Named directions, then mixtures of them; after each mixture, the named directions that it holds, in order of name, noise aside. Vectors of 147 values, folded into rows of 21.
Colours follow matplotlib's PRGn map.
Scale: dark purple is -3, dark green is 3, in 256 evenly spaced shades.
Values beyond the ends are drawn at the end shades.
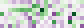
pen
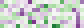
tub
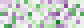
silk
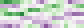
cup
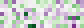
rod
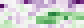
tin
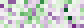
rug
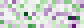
rod, rug.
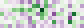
pen.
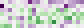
rug, silk, tin.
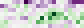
tin.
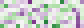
tub.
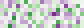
silk.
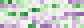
cup, rod.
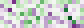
rug.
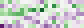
cup, pen, rod.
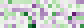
cup, pen, rod.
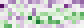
rug, silk, tin.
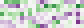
cup, silk, tub.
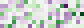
silk.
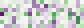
pen, silk, tub.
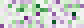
pen, rod.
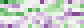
cup.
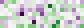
pen, rug, tub.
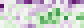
tin.
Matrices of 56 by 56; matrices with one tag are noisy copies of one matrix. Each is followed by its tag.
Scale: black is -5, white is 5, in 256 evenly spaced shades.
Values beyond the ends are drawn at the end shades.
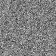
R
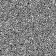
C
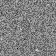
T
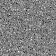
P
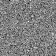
C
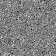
R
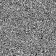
P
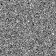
C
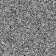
R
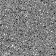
R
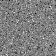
C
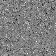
R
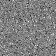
C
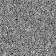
R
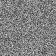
R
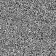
P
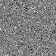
P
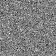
T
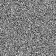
P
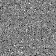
P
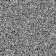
C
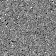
R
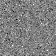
R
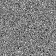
P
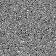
P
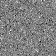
T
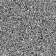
P
